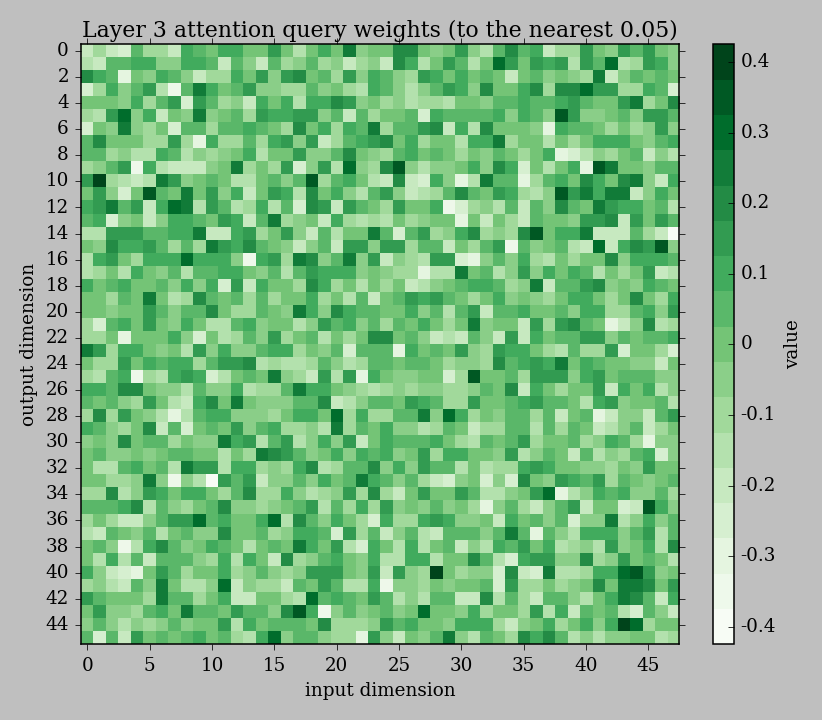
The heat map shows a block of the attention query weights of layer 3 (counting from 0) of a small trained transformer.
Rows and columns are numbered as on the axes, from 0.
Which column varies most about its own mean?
3
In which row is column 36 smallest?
37
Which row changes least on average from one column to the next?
24
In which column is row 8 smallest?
38
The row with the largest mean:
11
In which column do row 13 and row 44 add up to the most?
44
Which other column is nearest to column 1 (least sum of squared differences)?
0
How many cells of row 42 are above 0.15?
5
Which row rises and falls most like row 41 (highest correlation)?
40
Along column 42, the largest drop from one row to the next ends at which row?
2
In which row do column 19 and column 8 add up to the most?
12
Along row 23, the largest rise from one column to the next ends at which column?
26
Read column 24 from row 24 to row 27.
0.05 0 -0.1 0.05
